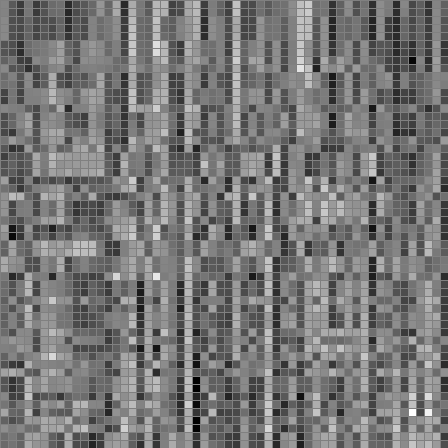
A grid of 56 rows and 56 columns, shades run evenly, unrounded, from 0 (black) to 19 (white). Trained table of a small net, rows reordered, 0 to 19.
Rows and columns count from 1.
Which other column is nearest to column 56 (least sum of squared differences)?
29
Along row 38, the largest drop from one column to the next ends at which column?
18
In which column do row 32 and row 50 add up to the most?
54
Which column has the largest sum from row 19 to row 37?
24
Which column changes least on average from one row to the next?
22
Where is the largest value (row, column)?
52, 52
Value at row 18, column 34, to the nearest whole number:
9
